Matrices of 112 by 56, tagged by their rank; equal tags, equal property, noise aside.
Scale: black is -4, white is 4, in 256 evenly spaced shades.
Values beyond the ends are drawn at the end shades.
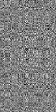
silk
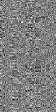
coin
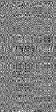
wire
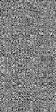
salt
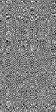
salt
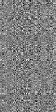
silk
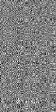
silk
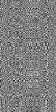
wire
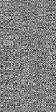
coin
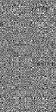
coin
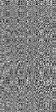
wire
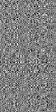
silk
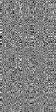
silk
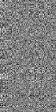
silk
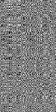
salt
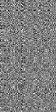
salt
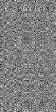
salt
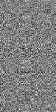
coin
